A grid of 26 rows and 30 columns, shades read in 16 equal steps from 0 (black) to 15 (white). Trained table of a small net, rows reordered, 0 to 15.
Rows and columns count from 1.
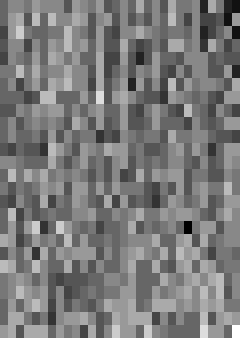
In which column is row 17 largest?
2
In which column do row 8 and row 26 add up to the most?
30
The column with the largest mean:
16
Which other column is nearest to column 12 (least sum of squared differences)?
19
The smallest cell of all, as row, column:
18, 24
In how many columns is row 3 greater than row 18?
15
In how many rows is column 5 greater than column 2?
12
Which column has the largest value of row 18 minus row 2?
29
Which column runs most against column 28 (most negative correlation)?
7
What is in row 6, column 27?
5
